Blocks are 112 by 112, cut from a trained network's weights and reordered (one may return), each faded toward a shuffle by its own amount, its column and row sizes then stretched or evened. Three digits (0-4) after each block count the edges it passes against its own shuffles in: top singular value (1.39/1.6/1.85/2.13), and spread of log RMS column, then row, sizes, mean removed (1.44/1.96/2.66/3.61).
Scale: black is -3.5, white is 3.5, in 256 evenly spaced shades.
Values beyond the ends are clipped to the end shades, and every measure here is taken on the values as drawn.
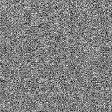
3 0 2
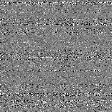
0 1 4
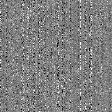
1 4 0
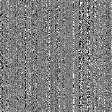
3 4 0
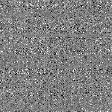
0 1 3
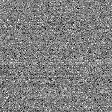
1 0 1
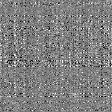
3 1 4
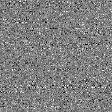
0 0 3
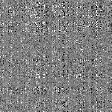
2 3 3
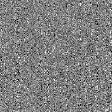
2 3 1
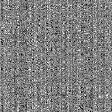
3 1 3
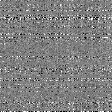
2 0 4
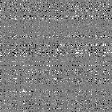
1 3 4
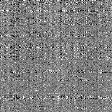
3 1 4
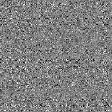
3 2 3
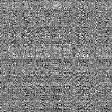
4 3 1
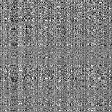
4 0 4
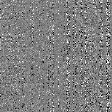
1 4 1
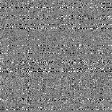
2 2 4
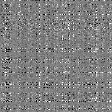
3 3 4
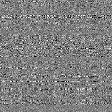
3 0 4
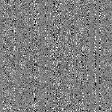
1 4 1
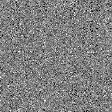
1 2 1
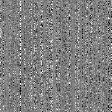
1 4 0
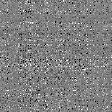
0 3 3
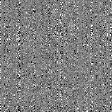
1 4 2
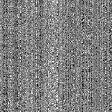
4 3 0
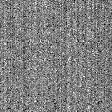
3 0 1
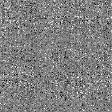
0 1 3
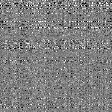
2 0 4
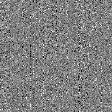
1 3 0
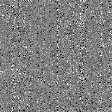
0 3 1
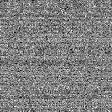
3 0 0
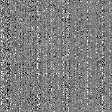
3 4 2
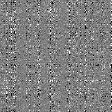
2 4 2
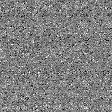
1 0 1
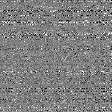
2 1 4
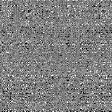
2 2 3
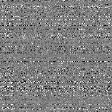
2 2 4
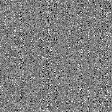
0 3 0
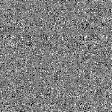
1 1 2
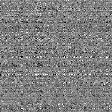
3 2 3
